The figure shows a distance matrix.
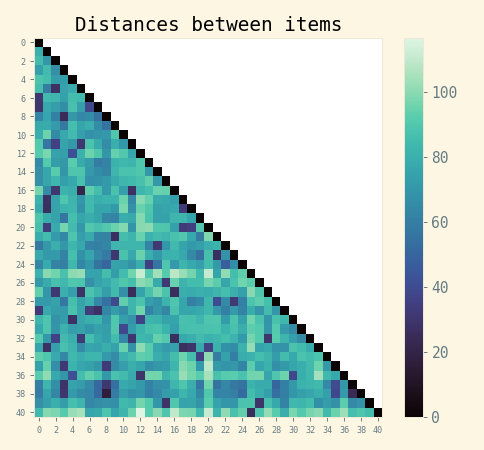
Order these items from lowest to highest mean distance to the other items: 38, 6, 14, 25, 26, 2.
38, 2, 6, 14, 26, 25
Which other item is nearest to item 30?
4
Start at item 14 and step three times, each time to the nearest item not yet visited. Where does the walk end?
13
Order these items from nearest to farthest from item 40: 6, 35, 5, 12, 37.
6, 37, 35, 5, 12
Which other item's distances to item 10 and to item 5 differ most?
16
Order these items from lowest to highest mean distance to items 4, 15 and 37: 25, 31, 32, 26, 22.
26, 22, 31, 32, 25
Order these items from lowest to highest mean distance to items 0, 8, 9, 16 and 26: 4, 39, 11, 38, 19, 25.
38, 39, 11, 19, 4, 25
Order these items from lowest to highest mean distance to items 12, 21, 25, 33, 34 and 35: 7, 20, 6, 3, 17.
3, 7, 6, 17, 20
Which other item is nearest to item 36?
12
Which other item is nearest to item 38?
8
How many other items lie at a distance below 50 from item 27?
5
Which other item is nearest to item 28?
23
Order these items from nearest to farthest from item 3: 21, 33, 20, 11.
21, 11, 33, 20
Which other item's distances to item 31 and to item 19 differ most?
34
